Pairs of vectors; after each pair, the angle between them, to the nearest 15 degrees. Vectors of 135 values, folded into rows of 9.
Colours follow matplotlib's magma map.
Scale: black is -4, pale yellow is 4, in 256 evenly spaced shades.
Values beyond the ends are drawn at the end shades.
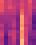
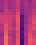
165 degrees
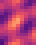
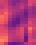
135 degrees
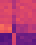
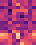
120 degrees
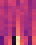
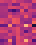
75 degrees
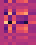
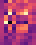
30 degrees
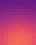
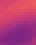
165 degrees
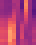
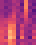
15 degrees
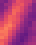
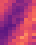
165 degrees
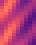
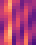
45 degrees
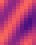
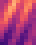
90 degrees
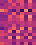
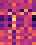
60 degrees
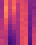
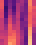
165 degrees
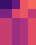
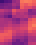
45 degrees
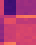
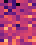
60 degrees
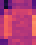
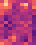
135 degrees
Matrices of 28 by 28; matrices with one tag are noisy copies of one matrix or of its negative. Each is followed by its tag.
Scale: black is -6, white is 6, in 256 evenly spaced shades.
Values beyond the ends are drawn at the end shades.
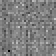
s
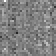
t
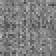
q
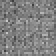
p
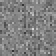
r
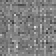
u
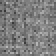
p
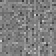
r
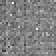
p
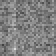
t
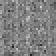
q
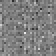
r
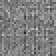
r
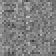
q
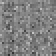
q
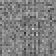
r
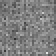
p
